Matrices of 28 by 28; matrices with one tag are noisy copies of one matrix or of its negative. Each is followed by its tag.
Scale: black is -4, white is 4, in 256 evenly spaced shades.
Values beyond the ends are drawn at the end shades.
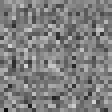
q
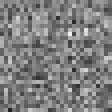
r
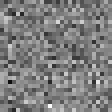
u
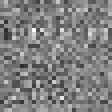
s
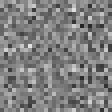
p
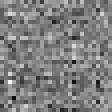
u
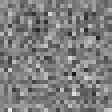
r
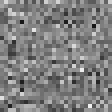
u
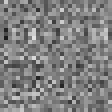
s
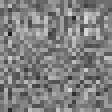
r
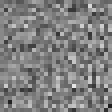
p
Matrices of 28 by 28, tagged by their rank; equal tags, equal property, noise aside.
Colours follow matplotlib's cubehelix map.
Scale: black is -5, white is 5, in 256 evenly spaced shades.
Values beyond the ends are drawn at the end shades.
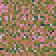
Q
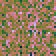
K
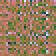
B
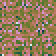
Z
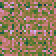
B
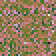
Q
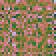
B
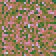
K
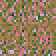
Q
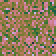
K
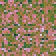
Q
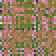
B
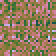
B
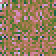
Q
